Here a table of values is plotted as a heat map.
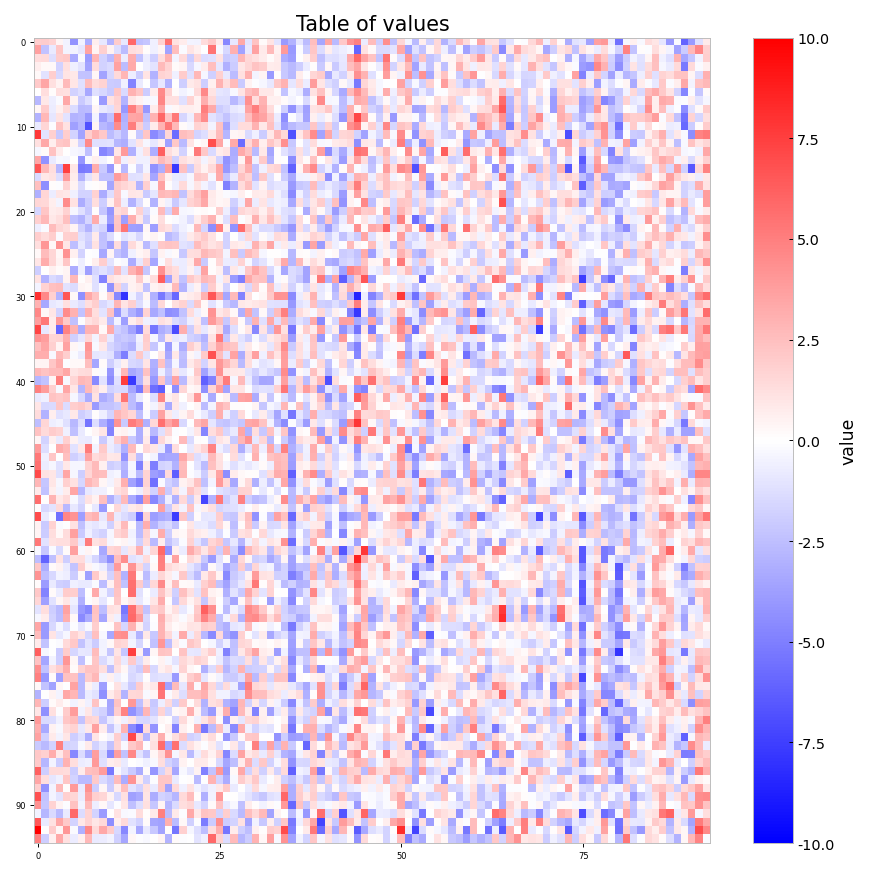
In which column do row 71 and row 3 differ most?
89
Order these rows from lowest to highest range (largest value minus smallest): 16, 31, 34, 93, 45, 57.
57, 16, 31, 45, 34, 93
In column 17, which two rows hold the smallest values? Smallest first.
41, 30
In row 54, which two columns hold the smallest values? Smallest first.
23, 64
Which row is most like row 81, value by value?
52
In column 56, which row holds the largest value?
40
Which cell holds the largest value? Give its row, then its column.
93, 0
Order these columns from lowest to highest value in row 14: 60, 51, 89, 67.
67, 89, 51, 60
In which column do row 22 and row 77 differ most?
12
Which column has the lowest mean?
35
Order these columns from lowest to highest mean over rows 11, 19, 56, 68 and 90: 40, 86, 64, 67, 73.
73, 40, 67, 64, 86
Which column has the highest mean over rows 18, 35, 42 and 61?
44
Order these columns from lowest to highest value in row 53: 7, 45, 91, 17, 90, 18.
18, 7, 90, 91, 17, 45
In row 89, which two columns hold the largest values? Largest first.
0, 34
